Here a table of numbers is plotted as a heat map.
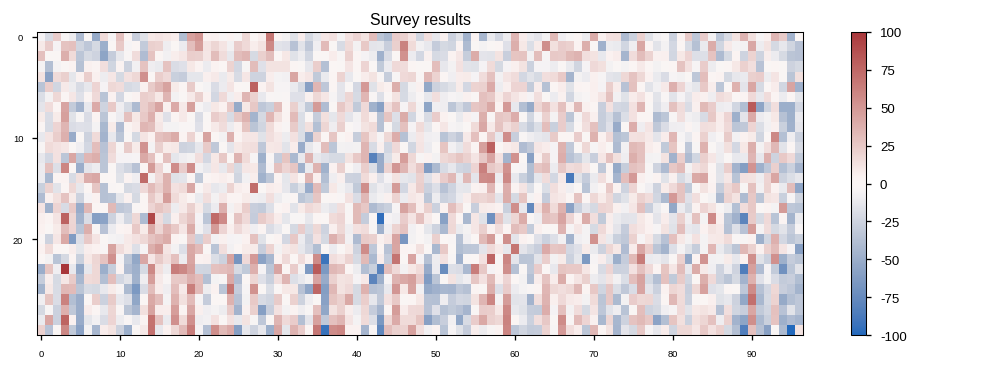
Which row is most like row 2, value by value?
1
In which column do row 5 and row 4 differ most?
27
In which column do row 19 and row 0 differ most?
29
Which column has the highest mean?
90
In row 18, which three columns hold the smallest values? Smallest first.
43, 89, 57
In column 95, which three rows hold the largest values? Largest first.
5, 15, 12
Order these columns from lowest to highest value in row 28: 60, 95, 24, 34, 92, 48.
95, 92, 34, 60, 24, 48
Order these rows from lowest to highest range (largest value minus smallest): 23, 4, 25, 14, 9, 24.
9, 4, 24, 25, 14, 23
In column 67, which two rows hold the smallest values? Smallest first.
14, 17
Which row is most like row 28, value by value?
13
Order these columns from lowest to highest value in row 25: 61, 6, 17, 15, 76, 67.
6, 61, 15, 67, 17, 76
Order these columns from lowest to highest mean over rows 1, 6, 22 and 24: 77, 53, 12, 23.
12, 53, 77, 23
